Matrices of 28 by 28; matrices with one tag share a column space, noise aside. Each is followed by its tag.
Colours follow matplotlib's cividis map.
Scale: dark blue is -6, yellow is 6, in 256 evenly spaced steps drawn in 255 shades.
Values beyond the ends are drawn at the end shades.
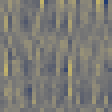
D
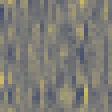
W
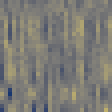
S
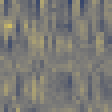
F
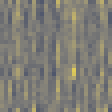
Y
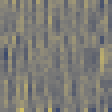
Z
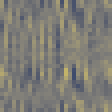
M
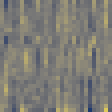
Z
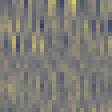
F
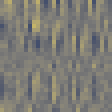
F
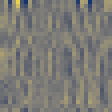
D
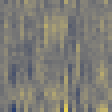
S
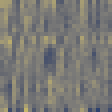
Z
